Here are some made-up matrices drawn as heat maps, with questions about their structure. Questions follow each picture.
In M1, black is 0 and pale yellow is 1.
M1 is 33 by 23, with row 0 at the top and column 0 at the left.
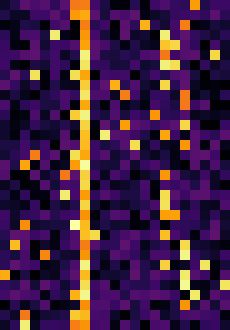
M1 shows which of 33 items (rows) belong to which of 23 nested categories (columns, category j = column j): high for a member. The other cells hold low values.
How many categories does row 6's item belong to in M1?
3
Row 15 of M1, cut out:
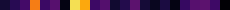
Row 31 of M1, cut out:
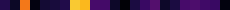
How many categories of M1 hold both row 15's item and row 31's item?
2
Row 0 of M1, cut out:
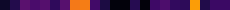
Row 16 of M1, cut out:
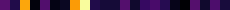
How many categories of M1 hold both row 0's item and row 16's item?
2
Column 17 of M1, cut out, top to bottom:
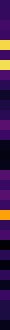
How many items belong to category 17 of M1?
3
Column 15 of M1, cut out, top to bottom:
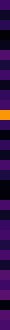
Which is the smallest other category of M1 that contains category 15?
7
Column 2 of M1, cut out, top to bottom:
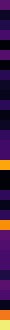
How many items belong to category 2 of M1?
4
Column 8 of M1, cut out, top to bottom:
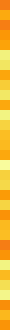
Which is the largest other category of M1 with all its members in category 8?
16
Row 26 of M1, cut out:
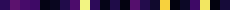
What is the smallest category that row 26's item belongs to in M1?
20
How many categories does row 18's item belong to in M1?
1
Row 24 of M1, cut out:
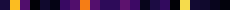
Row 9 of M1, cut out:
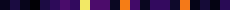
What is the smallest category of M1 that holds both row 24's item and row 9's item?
18
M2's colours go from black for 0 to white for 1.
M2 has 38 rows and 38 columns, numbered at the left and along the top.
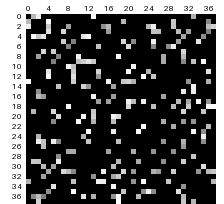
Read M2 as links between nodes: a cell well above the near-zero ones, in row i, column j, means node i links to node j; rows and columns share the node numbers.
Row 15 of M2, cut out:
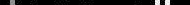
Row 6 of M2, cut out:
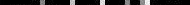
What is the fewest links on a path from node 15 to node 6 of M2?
3
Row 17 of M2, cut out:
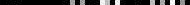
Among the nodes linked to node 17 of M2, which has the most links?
node 36
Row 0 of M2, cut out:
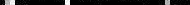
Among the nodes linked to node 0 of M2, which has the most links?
node 2
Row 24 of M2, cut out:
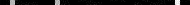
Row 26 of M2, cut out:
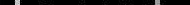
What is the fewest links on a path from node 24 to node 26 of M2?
4
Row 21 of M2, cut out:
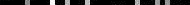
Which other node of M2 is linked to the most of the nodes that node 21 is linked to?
node 9
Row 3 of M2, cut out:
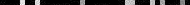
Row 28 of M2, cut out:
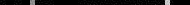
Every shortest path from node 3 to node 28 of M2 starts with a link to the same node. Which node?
node 25
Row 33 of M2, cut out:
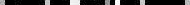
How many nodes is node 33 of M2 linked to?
8
